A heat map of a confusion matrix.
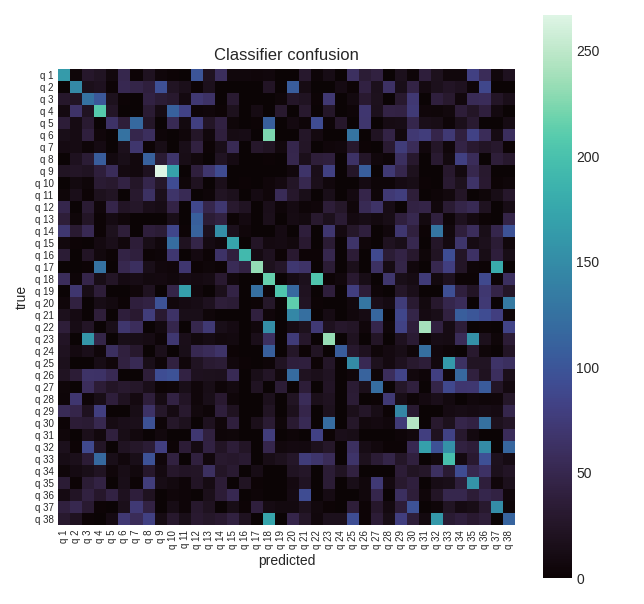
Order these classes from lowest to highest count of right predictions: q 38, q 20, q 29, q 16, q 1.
q 38, q 29, q 1, q 16, q 20
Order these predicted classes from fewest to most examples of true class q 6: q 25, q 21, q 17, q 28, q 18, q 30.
q 17, q 21, q 28, q 30, q 25, q 18
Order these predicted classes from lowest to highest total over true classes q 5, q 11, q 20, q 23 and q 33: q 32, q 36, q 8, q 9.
q 32, q 9, q 36, q 8
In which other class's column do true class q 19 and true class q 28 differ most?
q 11
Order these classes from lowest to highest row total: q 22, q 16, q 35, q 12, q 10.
q 10, q 35, q 12, q 16, q 22
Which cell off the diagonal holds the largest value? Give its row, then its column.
q 22, q 31
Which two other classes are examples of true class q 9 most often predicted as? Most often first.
q 10, q 26
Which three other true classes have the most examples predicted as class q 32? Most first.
q 38, q 14, q 26
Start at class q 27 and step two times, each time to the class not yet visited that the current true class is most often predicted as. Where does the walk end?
q 21
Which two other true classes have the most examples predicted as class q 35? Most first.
q 23, q 21
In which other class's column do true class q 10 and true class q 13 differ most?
q 12
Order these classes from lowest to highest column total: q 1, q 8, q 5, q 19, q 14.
q 19, q 5, q 1, q 14, q 8
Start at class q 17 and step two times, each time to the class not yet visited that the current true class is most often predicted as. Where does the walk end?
q 30
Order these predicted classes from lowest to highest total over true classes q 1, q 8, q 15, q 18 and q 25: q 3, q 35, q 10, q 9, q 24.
q 24, q 9, q 3, q 35, q 10
